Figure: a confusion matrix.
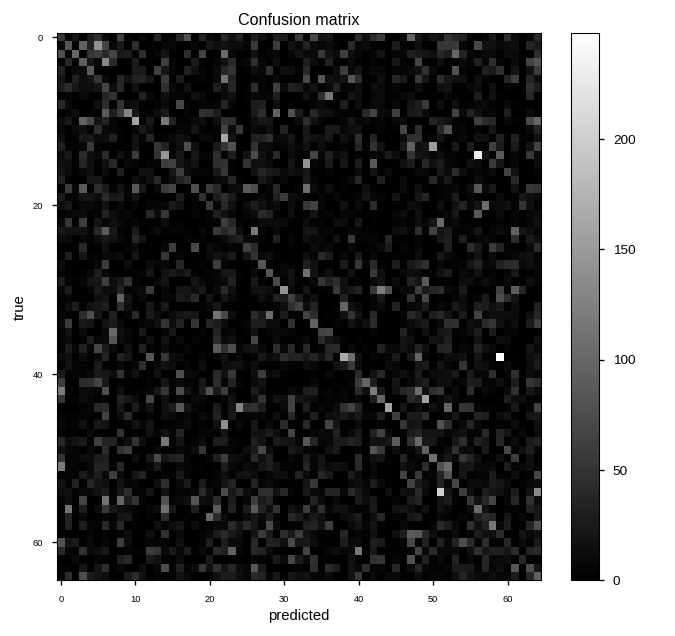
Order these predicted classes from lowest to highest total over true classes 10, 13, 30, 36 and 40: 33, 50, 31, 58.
31, 33, 58, 50
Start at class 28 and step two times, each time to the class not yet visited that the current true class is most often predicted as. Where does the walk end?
21
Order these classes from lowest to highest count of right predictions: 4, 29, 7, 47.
47, 7, 29, 4
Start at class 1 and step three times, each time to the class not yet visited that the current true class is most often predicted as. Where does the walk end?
51
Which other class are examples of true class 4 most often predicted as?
53
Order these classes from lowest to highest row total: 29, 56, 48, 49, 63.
29, 49, 63, 56, 48
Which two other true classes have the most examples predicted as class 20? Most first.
57, 42
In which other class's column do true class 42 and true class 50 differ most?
48
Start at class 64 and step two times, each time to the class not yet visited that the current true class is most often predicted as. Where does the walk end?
6
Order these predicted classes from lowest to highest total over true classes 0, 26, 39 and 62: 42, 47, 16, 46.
46, 16, 42, 47
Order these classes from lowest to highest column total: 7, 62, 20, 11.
62, 11, 20, 7
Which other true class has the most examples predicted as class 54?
60
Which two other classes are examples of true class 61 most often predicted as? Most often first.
40, 23
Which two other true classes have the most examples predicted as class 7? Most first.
35, 36
